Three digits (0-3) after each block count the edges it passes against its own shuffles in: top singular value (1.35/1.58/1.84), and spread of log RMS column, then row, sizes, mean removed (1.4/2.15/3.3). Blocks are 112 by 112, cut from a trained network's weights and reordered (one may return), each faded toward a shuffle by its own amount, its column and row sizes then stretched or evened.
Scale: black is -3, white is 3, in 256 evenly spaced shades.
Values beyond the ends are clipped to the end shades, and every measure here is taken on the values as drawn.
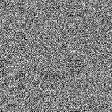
3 0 1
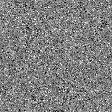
0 0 1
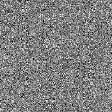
2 2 0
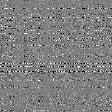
2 2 3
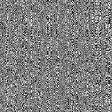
3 3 0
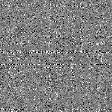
1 2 2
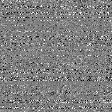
0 1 3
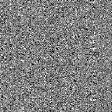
2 2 1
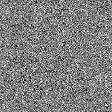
1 1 1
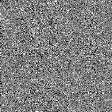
0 1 2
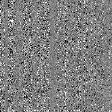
0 3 1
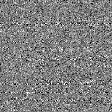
2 1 2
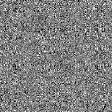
3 2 2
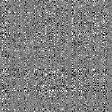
3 3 2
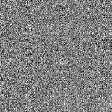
3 2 1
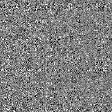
0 2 2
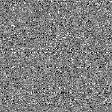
1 1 2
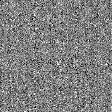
0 1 1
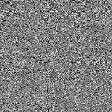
3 1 2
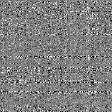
1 2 3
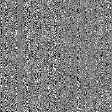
1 3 0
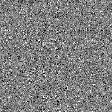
2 1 1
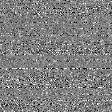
1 0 3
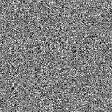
2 1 1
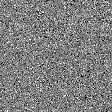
0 0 0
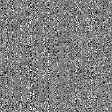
2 3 1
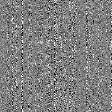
2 3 0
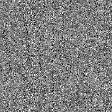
0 2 0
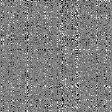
1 3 2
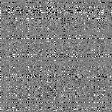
1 2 3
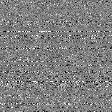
1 0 3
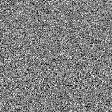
2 0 2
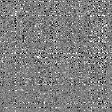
1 2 3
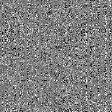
0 3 2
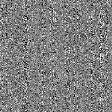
2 3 0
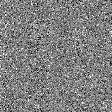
1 1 0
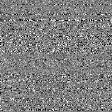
1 1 3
